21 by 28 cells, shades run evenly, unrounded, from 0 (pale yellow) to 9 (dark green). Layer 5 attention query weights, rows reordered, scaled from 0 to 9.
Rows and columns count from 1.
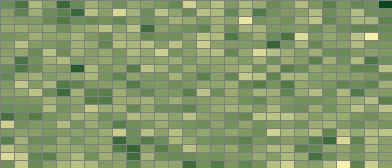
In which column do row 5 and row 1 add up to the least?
22
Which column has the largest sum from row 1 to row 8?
28
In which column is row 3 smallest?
18
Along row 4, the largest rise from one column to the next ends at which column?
11
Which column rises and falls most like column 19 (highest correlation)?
6
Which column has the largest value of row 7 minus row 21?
25
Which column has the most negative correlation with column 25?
16
